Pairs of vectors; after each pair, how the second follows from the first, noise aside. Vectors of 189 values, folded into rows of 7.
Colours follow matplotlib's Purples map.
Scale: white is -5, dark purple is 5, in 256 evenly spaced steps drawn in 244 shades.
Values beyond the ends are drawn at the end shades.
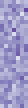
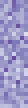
wrapped around, negated.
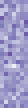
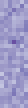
reversed, negated, shrunk.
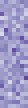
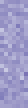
reversed, negated, shrunk.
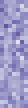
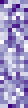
wrapped around, scaled up.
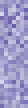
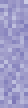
reversed, negated, shrunk.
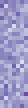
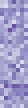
sign-scrambled.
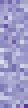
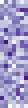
reversed, negated, scaled up.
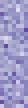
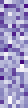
reversed, scaled up.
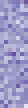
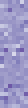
reversed, negated, partly zeroed.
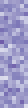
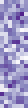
reversed, scaled up.
